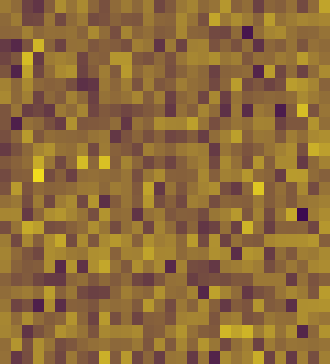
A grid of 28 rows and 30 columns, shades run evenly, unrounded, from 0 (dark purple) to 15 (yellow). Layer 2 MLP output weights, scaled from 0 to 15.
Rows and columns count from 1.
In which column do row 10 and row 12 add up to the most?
29
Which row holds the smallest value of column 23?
3
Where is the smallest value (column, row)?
28, 17
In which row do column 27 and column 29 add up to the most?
12
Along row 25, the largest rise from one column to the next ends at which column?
10
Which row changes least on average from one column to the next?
22
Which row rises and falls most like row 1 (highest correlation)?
26
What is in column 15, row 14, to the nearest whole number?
9
